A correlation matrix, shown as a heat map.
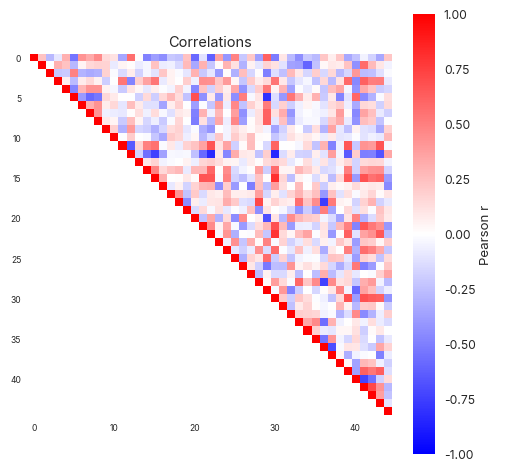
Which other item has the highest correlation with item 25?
29
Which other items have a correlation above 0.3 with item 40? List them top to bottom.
2, 5, 20, 26, 32
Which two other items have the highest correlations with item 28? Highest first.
18, 33
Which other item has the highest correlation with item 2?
5
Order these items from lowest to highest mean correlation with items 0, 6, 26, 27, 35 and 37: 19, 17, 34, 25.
19, 34, 17, 25
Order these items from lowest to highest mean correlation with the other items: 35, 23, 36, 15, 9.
36, 9, 35, 23, 15
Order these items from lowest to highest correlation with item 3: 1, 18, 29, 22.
18, 29, 1, 22
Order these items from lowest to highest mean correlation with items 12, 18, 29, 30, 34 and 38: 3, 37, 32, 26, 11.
26, 32, 11, 3, 37
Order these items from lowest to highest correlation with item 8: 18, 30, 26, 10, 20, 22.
20, 26, 22, 30, 10, 18
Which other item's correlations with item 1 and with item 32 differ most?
41
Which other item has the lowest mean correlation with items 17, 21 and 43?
12
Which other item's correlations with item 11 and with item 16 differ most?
27
